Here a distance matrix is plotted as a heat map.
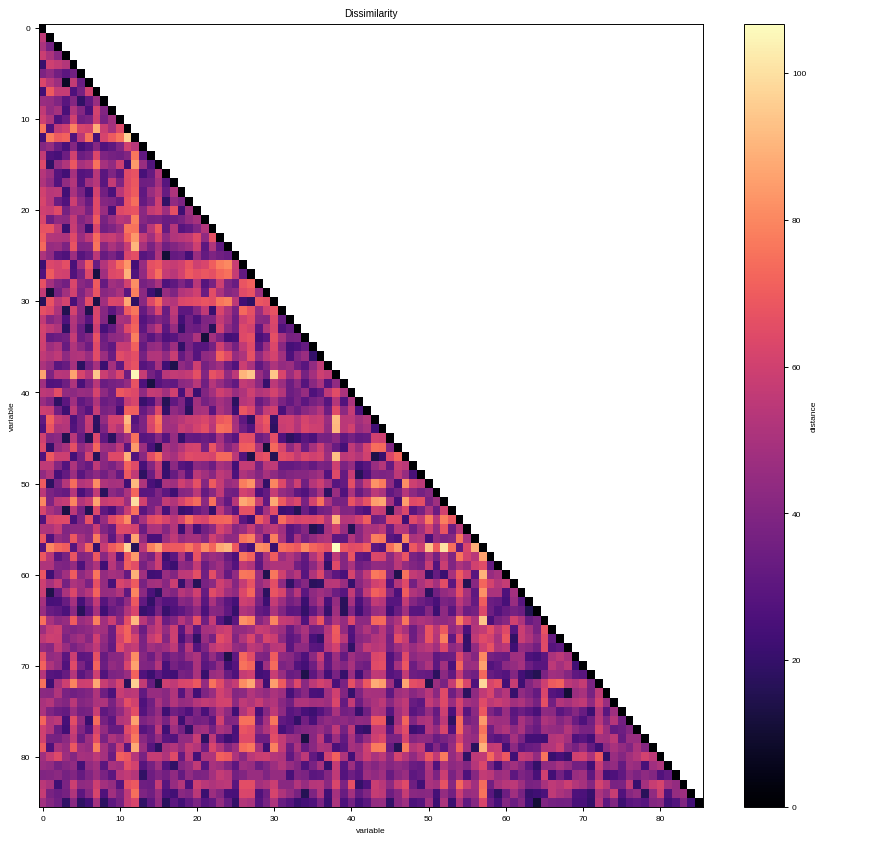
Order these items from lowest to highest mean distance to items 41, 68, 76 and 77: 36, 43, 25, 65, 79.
25, 36, 79, 65, 43
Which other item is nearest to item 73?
68
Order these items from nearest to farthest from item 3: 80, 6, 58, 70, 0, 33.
6, 33, 70, 58, 80, 0
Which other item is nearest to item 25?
16
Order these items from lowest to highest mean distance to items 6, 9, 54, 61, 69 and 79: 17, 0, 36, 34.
34, 36, 17, 0
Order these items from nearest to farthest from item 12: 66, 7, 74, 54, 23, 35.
7, 54, 66, 74, 35, 23
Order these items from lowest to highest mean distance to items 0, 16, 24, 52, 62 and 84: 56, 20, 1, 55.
1, 56, 55, 20
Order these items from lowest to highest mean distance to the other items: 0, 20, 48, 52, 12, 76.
48, 76, 20, 0, 52, 12
